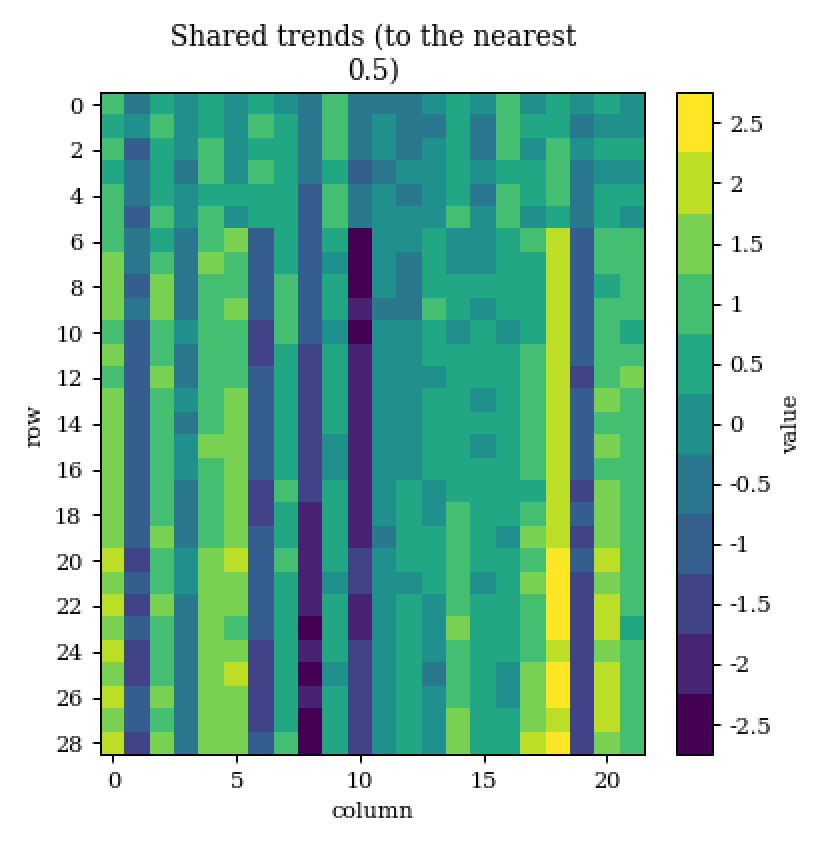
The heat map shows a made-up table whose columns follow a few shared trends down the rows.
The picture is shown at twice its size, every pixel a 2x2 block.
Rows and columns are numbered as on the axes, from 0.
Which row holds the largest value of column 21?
12
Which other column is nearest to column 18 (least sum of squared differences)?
0
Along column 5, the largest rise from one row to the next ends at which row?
6
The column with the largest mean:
18
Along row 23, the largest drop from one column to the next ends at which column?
19
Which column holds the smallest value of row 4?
8
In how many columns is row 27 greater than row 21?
5
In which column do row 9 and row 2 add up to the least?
10
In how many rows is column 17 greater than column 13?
22
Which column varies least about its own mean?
11
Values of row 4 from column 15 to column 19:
-0.5 1 0.5 1 -0.5
